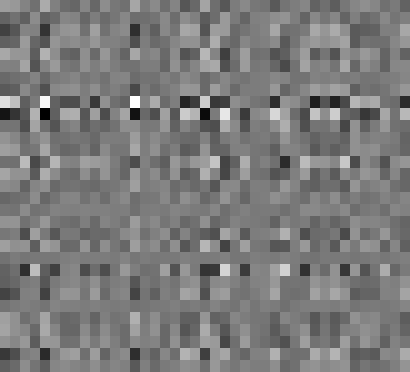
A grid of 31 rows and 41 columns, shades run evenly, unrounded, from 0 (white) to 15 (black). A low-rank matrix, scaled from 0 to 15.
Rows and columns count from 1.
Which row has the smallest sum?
14
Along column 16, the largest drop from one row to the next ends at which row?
9
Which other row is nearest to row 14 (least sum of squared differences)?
6
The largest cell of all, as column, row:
5, 10
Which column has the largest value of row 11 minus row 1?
21
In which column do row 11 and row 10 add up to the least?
23
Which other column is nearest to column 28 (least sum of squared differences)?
19
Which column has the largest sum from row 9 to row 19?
22
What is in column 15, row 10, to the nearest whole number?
9
